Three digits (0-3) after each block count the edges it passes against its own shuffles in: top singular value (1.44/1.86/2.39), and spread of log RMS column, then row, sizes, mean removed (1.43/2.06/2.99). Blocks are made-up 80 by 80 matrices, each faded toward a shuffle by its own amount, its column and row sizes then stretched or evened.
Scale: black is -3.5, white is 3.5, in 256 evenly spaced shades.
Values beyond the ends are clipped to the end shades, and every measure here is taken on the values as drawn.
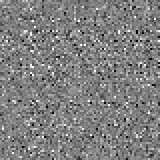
1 1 2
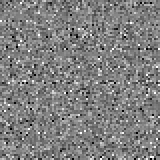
0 0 2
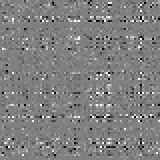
3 2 3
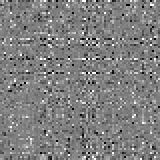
3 2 2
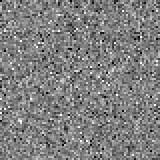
1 0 0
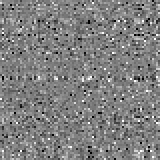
2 1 2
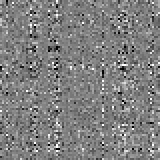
1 3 2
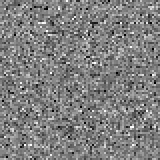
1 0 2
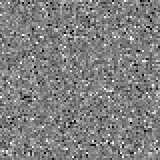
0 0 1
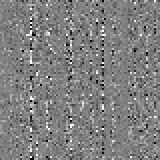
1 3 1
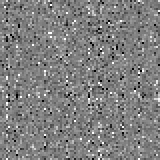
1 2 0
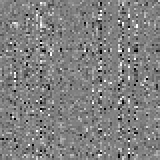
2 3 1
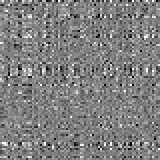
3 1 3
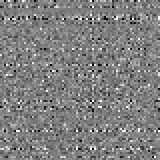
2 1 3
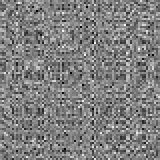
3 2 0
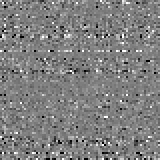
1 1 3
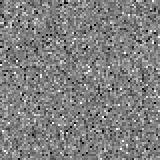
1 0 0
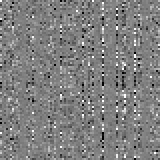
2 3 0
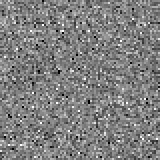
1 0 1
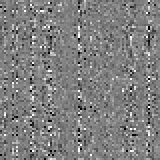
2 3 1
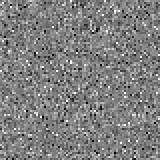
1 0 0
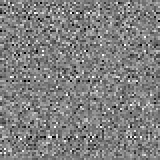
2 0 2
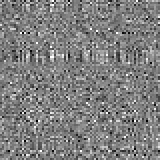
3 1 2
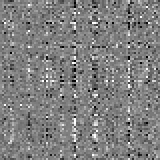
3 3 2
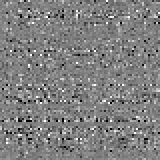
2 1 3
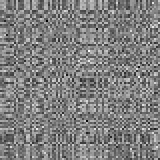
3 1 2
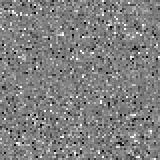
0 0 1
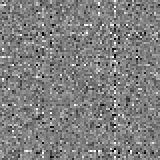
1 2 2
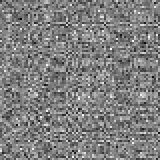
3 1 1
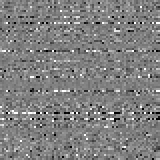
3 0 3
